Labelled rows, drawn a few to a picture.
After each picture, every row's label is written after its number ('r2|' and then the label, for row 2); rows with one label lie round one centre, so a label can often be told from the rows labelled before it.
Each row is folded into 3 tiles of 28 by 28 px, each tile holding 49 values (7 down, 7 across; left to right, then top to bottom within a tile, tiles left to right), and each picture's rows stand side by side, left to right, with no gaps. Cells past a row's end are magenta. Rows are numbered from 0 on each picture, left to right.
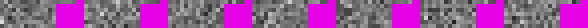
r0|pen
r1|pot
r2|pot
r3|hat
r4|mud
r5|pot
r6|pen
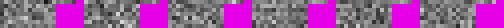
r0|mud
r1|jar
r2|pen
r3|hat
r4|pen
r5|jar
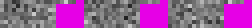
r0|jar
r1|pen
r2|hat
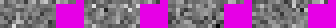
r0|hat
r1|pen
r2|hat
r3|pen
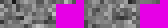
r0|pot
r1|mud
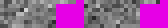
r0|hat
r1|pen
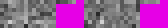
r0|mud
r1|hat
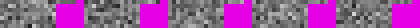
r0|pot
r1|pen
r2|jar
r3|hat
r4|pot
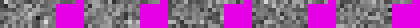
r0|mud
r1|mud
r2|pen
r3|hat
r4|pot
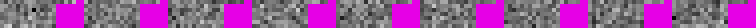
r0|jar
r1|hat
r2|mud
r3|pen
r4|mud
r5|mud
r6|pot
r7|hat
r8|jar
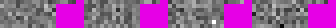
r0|pot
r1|jar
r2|mud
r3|pot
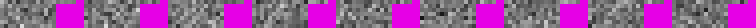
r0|pen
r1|jar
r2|mud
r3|hat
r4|pen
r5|jar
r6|pen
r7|hat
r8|jar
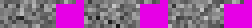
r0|pot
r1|hat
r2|pot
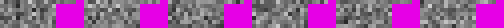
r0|jar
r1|hat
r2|hat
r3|jar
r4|pot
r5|pen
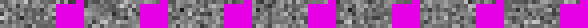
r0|pot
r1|pen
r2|mud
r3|jar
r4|mud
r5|pot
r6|pen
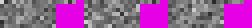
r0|hat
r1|jar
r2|mud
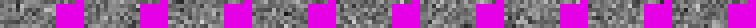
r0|pot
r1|hat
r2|pen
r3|pot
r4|pen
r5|hat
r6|hat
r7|pen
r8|mud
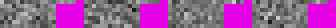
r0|hat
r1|pen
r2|hat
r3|pot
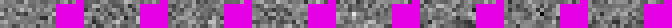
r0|jar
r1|pen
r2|mud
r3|pot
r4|pen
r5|hat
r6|jar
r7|hat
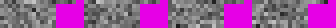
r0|jar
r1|hat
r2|mud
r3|pen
